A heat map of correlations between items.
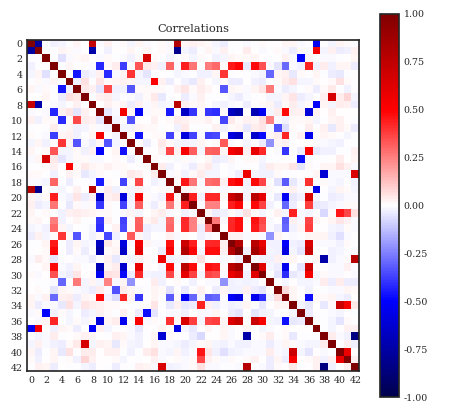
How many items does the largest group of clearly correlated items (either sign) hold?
15
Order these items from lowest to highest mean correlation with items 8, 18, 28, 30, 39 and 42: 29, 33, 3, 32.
33, 32, 3, 29
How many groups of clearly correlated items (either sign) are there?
9
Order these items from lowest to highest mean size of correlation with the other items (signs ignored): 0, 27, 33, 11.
11, 0, 33, 27
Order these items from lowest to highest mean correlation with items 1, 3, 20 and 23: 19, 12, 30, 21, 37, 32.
12, 19, 32, 37, 21, 30
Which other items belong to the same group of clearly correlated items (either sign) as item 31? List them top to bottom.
4, 6, 10, 13, 25
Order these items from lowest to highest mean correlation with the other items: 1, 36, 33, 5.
33, 1, 5, 36
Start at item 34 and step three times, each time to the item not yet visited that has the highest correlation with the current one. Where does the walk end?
22
